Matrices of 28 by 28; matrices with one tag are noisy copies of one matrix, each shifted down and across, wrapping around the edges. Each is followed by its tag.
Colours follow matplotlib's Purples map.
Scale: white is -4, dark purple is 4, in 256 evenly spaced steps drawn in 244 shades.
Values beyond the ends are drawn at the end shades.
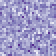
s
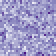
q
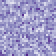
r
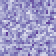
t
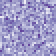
s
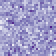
q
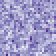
r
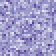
s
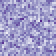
s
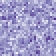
q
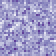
t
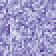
q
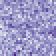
q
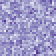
t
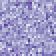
q
